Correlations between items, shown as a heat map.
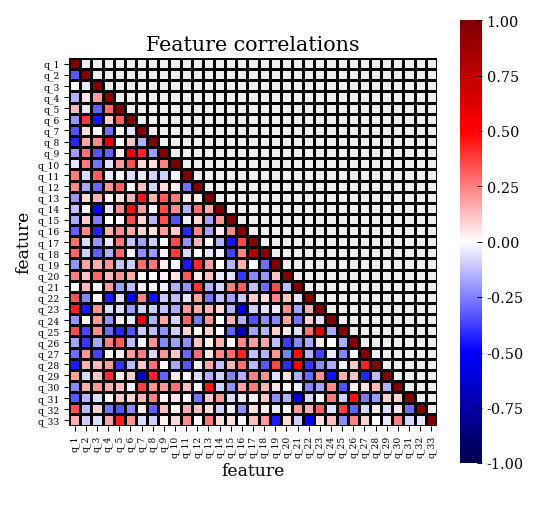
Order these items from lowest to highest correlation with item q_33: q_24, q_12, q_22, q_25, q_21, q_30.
q_22, q_25, q_21, q_12, q_24, q_30
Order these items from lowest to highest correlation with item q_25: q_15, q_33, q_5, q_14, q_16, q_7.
q_16, q_5, q_15, q_33, q_7, q_14
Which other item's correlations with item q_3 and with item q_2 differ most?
q_6
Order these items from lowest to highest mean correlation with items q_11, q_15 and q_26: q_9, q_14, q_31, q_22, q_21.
q_22, q_21, q_9, q_14, q_31
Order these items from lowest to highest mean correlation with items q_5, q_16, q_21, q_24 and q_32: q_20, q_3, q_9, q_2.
q_3, q_20, q_2, q_9
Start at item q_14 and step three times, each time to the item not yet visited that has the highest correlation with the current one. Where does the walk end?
q_7
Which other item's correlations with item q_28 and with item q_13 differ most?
q_21
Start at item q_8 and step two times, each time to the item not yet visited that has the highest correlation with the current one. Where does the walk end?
q_29
